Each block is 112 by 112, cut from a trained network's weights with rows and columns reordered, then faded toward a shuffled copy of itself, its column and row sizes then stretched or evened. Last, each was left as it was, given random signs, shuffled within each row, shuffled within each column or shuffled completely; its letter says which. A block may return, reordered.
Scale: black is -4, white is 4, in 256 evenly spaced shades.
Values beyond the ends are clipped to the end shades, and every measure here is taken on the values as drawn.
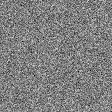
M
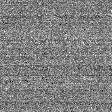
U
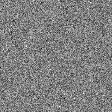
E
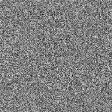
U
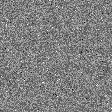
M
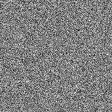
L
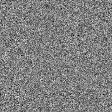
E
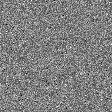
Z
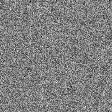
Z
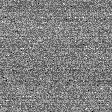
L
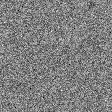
M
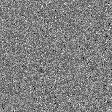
Z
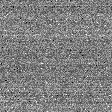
L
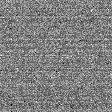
U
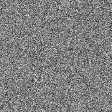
Z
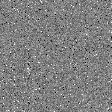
Z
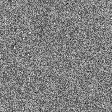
Z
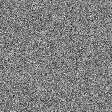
L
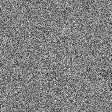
E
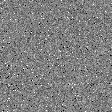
L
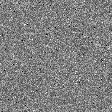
Z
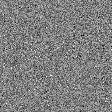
E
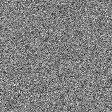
M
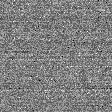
L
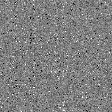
E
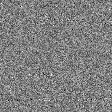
L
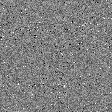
L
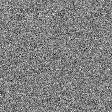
L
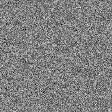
E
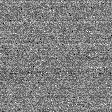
L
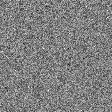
L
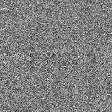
U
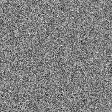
Z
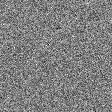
M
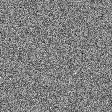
M
